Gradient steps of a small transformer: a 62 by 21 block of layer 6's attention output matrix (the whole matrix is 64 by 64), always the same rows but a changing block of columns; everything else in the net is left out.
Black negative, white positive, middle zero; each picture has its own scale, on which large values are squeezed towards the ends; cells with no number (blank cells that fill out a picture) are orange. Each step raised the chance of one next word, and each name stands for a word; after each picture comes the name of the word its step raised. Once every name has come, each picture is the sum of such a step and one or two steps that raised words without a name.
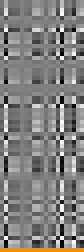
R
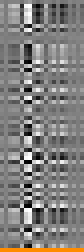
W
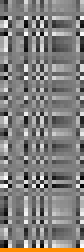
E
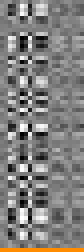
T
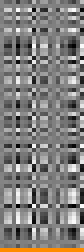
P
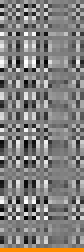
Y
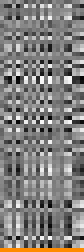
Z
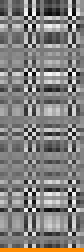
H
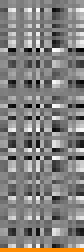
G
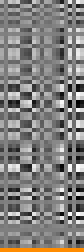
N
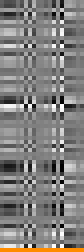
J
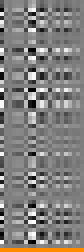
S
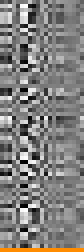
W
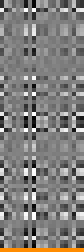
P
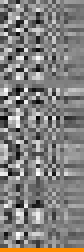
S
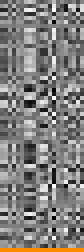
N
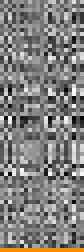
R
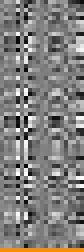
E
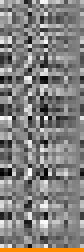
Z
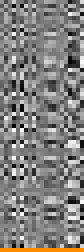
Y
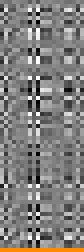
S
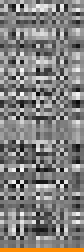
N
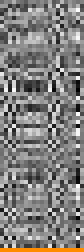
H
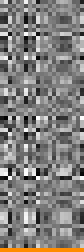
T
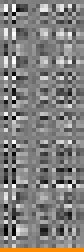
P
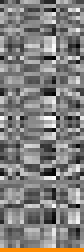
P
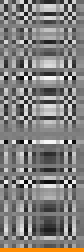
Z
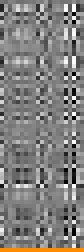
E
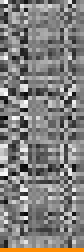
N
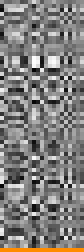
Y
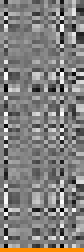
H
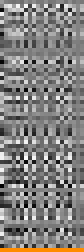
W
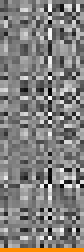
E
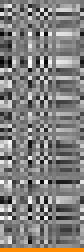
Y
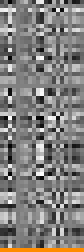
P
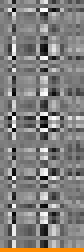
P
